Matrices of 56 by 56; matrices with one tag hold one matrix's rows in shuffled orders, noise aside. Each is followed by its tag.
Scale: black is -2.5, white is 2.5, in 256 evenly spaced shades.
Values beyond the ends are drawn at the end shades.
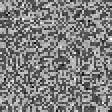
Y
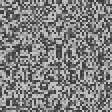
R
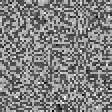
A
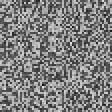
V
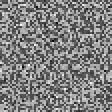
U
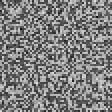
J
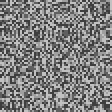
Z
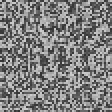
Y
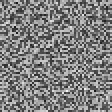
A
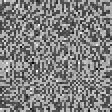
Z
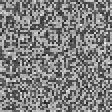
R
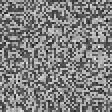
J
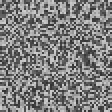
Y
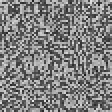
A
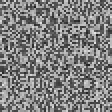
U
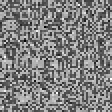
R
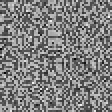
V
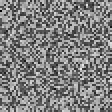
U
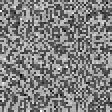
A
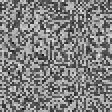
A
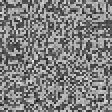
J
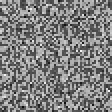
U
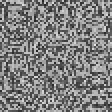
J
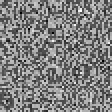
V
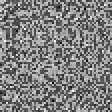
R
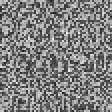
U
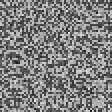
J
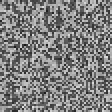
R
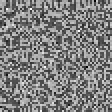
R
